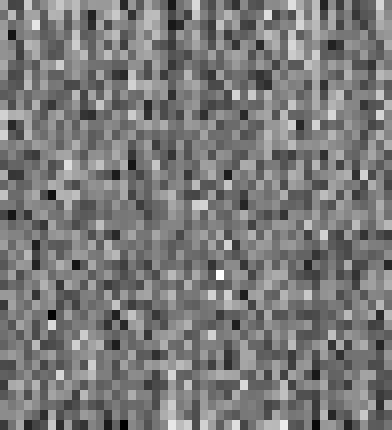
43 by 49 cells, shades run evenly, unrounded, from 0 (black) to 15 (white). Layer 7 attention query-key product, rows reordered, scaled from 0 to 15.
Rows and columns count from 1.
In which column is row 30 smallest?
31
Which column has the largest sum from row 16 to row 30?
9
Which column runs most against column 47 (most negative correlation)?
20
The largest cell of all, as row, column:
28, 28
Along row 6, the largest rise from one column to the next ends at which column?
37
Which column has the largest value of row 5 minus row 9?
10
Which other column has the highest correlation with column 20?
40
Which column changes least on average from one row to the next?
45
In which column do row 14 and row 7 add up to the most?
1
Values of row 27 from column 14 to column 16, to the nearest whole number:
6 5 4
